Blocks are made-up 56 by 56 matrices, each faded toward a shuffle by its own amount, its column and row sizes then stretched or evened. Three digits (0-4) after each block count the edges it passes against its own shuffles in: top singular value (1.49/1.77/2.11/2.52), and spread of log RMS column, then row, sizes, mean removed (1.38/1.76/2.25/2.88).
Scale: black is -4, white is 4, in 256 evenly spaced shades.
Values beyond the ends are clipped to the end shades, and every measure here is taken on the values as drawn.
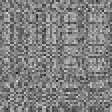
4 2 0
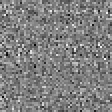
0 1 1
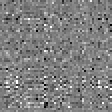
3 2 3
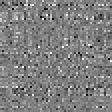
3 0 3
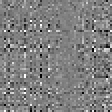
4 4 3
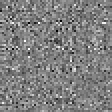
2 1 2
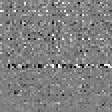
2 1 4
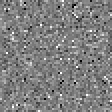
0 1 0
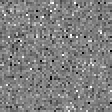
0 0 1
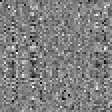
3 3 0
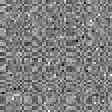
4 0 0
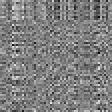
4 4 3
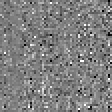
1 3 1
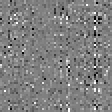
3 3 1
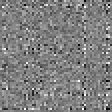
3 3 3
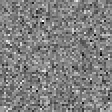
0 2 0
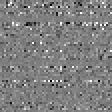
1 0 4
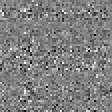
2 2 3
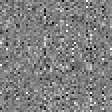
2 3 1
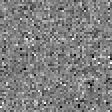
0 1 1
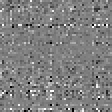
1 2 4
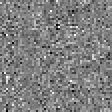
1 2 1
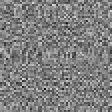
3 1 1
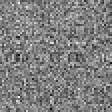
2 1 0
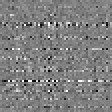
2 1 4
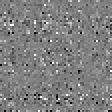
0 3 3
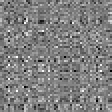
4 2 3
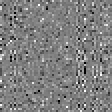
3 3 0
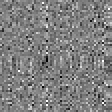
3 3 0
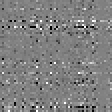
3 3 3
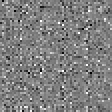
3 2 2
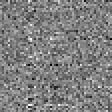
2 1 2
